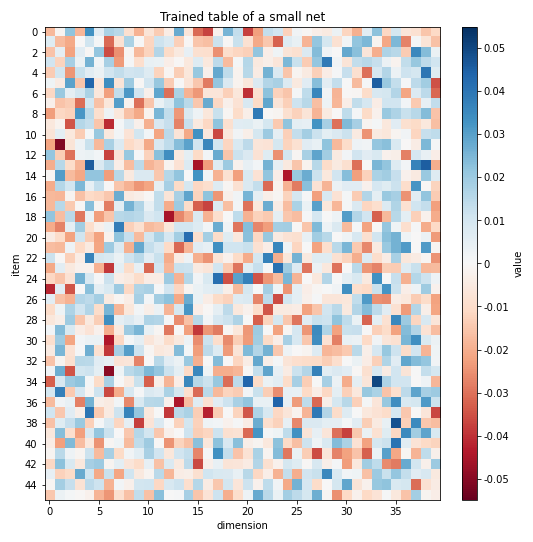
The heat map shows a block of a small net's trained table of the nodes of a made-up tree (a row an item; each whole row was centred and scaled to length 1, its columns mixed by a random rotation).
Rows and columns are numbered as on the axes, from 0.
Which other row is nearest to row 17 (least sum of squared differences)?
6
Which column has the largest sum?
4
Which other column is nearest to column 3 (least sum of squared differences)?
31
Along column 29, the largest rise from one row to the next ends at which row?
40
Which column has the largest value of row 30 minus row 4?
27
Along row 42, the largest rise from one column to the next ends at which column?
36
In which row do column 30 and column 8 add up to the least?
39
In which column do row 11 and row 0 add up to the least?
1
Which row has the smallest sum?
23
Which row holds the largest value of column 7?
19
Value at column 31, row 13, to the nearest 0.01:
-0.03
